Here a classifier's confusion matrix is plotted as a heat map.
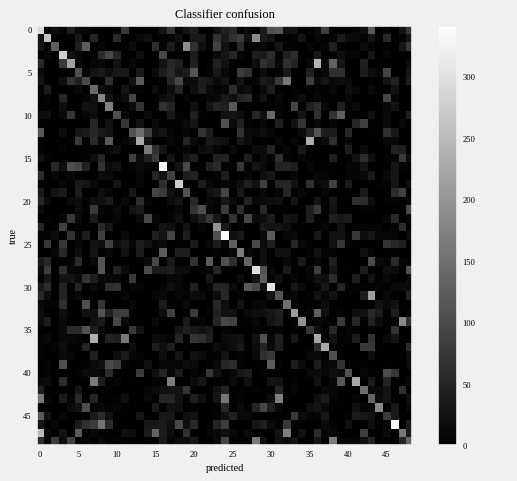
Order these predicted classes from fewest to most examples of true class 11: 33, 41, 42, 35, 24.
35, 33, 41, 42, 24
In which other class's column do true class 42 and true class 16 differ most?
4
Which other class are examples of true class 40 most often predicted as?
45
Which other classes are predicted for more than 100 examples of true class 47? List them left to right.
0, 5, 15, 32
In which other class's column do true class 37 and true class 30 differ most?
27
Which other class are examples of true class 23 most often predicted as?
3
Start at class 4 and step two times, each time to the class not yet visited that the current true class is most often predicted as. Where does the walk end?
7
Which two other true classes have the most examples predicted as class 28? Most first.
1, 48
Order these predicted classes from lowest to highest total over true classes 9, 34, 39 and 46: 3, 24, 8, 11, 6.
11, 6, 3, 8, 24
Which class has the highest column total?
24
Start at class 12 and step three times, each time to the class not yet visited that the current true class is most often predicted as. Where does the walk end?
6
